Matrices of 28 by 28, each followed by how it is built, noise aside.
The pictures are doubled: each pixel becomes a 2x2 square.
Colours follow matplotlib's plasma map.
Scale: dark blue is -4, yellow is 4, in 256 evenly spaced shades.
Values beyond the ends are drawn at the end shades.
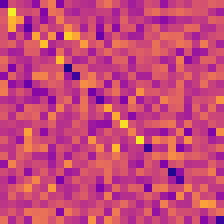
diagonal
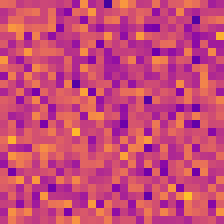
noise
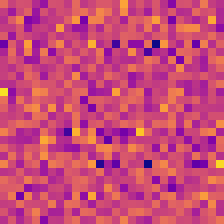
uneven rows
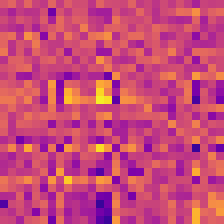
low rank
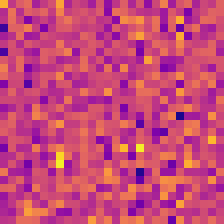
uneven columns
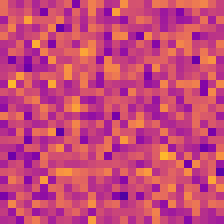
noise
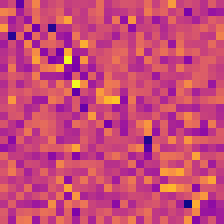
banded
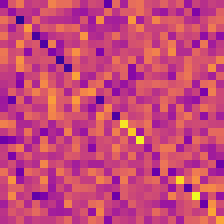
diagonal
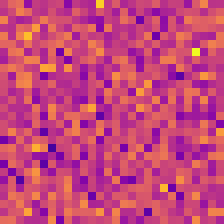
noise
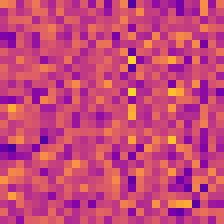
low rank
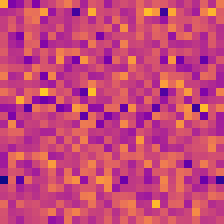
uneven rows
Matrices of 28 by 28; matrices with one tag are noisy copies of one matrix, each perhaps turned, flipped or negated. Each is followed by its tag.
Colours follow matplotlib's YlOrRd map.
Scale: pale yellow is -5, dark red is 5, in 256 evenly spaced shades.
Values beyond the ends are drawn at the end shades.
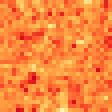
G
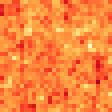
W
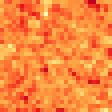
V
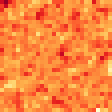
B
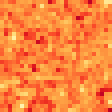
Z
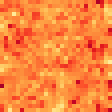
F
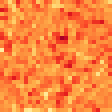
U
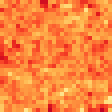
F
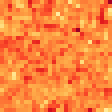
Z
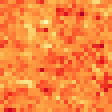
W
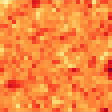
B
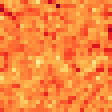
U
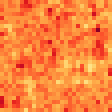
W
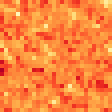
B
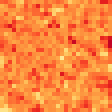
B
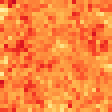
F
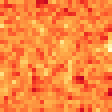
G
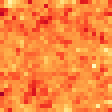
F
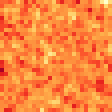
B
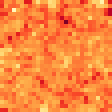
F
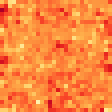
F
